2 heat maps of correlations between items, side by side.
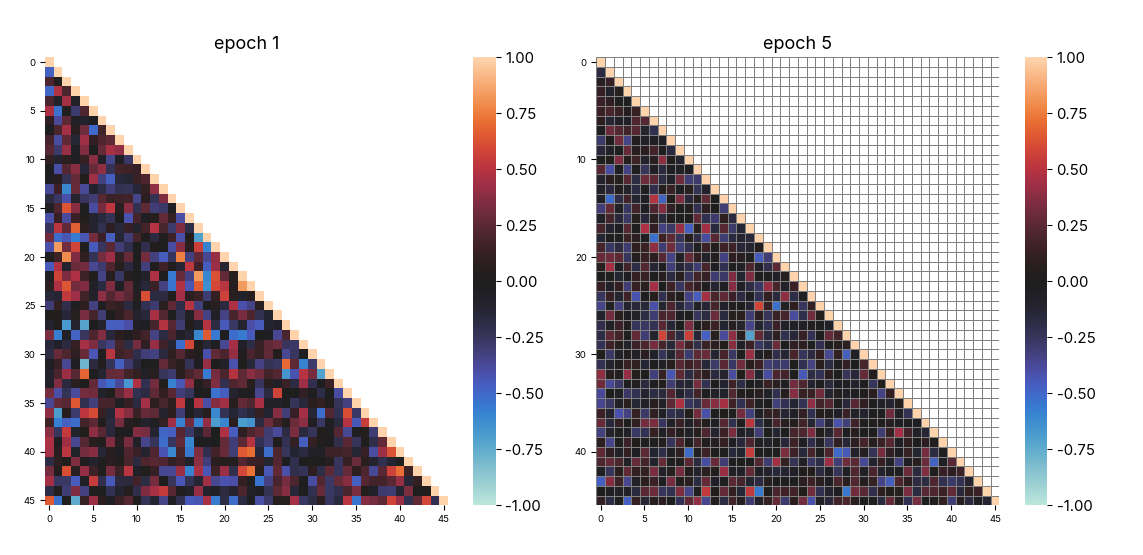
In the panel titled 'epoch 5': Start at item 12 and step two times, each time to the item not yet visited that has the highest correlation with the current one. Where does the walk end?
17
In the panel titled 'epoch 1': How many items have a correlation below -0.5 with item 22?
4
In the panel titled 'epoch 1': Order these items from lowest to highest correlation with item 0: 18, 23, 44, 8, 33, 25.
25, 44, 33, 23, 8, 18
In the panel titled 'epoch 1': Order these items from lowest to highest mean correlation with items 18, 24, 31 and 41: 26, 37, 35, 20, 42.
26, 42, 37, 20, 35
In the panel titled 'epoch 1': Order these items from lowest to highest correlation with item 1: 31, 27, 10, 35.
10, 27, 31, 35
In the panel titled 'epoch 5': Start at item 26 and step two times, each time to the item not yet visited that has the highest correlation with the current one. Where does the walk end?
20
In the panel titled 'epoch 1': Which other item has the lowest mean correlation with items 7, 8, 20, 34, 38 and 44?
33
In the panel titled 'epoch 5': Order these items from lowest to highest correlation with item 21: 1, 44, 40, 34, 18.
18, 34, 44, 40, 1
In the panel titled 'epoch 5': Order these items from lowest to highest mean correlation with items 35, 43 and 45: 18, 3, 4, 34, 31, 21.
3, 21, 18, 4, 31, 34
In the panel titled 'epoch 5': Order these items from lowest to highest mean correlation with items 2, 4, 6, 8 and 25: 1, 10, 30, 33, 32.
32, 33, 30, 1, 10
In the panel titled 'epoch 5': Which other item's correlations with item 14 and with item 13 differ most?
6
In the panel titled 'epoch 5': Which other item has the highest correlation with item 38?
34
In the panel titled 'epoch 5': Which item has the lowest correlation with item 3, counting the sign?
45
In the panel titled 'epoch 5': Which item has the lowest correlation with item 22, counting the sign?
26
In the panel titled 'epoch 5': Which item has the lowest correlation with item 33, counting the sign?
43
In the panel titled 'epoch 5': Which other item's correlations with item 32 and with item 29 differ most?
15
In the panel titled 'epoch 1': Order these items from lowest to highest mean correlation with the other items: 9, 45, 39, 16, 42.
16, 45, 39, 9, 42
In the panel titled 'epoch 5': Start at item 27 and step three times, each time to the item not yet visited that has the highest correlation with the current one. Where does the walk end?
7
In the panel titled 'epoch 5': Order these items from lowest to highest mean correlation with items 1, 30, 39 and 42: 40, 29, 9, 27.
27, 40, 29, 9
